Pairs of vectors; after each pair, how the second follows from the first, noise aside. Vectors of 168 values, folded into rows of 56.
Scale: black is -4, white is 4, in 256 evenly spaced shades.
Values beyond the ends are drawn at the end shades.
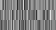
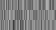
wrapped around, shrunk.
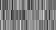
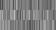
wrapped around, shrunk.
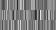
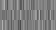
negated, shrunk.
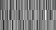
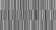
negated, shrunk.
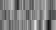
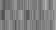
wrapped around, shrunk.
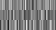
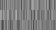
wrapped around, negated, shrunk.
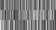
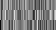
sign-scrambled.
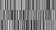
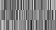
sign-scrambled.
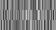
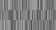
wrapped around, shrunk.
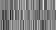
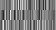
sign-scrambled.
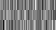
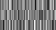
sign-scrambled.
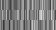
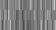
wrapped around, shrunk.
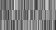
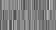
wrapped around, shrunk.
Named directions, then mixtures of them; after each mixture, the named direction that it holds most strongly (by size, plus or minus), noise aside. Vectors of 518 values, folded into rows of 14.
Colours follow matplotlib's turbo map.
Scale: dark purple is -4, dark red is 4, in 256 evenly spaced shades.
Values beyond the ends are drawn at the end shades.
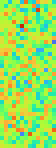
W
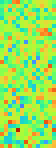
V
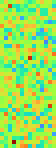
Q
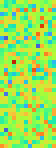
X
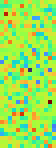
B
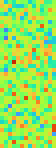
Q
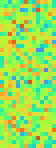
W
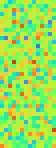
X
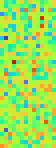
X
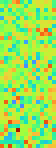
V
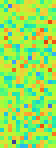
Q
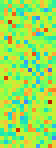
B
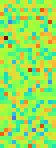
X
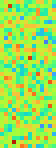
Q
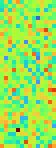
V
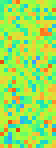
V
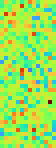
B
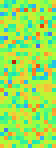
X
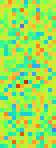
W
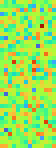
X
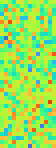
X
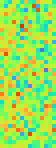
W
